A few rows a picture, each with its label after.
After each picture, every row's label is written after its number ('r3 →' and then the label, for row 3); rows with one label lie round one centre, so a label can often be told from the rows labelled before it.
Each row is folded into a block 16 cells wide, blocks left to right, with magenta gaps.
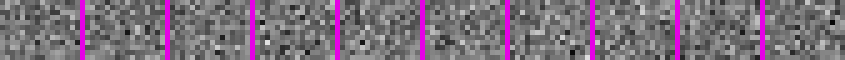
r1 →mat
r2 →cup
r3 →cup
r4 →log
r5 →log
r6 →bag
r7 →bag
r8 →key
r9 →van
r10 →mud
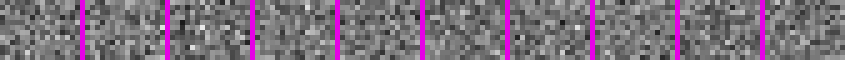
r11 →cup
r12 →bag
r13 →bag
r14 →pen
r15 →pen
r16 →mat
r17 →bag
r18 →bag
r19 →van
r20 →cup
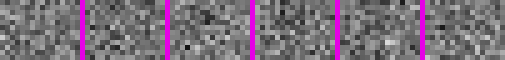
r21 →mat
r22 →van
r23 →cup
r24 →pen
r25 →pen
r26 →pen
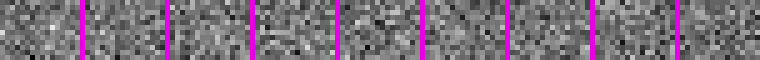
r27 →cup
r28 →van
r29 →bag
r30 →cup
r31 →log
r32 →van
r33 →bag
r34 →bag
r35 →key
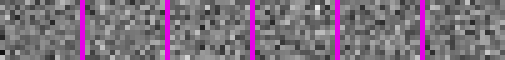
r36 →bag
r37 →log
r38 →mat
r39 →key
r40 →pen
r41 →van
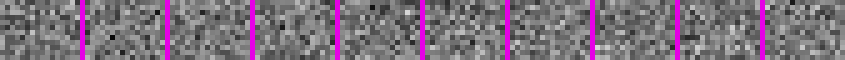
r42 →pen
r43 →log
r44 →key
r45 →bag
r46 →mat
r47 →log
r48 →log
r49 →mat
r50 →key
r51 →pen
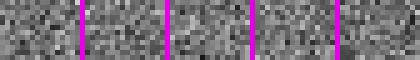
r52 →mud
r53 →cup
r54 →cup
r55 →log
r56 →cup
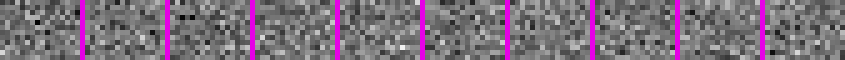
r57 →log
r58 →pen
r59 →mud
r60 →pen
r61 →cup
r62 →pen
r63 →key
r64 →log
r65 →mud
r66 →mat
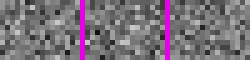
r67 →pen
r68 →bag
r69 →log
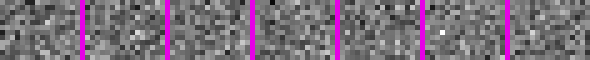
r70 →log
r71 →cup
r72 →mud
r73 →key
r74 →log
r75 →bag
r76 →mud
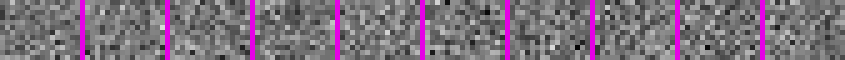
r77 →mat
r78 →van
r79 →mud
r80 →van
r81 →bag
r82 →mat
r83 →bag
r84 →log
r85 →van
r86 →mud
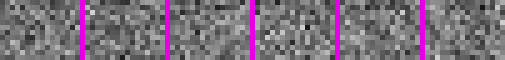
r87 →key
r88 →pen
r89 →log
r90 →mat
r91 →cup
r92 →van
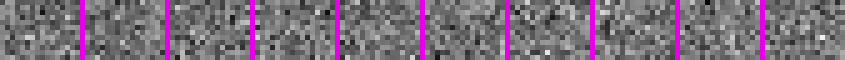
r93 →mat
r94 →pen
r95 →van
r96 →cup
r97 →cup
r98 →mud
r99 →mud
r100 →key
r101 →pen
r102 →log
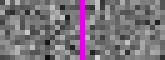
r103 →mud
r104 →mat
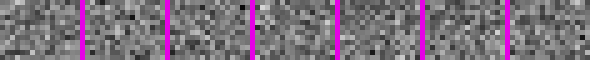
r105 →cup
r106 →bag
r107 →mud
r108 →van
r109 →mud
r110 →log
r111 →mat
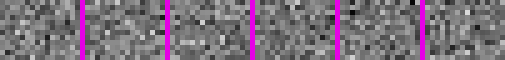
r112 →mat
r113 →cup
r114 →mat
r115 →key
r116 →log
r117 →log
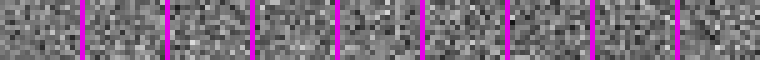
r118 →key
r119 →mud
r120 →cup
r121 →cup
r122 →mud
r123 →bag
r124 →log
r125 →mud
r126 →key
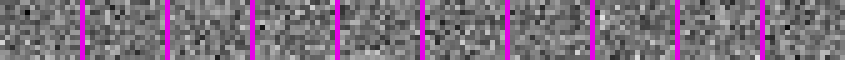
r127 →pen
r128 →cup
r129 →mud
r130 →log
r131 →mat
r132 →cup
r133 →bag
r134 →bag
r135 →log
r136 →van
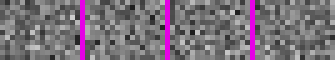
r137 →key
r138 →cup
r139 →van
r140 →log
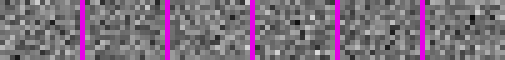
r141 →bag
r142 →mud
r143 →log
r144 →van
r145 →mud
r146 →mud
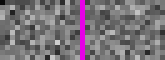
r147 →log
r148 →mud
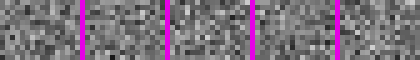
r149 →van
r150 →van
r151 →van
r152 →key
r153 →cup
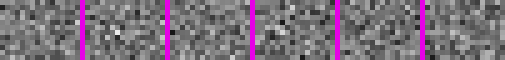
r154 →mat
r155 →van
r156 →mud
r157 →bag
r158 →mat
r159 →van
